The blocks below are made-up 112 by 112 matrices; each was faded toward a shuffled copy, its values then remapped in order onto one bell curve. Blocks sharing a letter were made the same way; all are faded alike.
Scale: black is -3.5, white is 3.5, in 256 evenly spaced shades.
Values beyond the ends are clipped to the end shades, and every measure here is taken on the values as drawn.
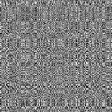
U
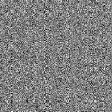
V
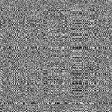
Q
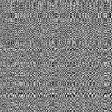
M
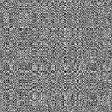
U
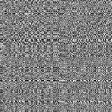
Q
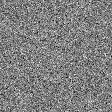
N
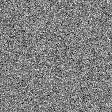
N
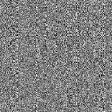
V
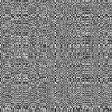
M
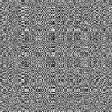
M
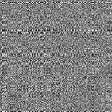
Q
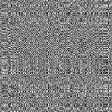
U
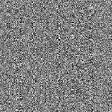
V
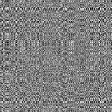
M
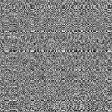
Q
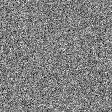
N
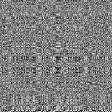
Q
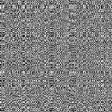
U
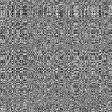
U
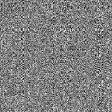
V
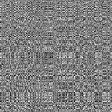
U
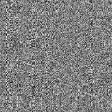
V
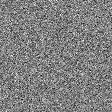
N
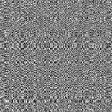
U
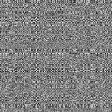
Q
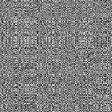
U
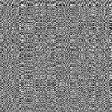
M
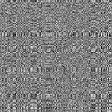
U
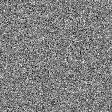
N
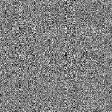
V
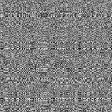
Q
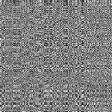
U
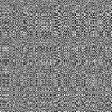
M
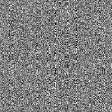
V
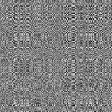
M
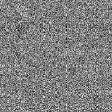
V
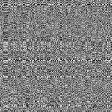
Q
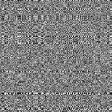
Q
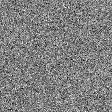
N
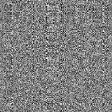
V
